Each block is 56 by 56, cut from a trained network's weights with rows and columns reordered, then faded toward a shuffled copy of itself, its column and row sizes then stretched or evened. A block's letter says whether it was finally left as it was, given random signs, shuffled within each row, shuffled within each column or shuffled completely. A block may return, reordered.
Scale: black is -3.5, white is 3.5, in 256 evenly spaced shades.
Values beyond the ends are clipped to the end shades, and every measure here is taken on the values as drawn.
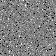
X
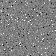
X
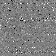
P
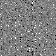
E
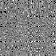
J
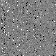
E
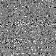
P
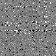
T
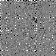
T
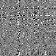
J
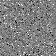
X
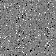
E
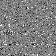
P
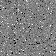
X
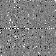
J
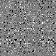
J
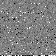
P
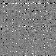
T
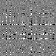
J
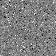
X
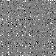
T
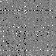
J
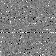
P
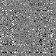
J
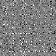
J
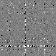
T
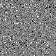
P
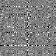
J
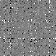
J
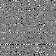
T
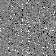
E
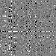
J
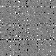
J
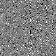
E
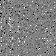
E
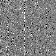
E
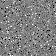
X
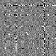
J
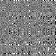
J
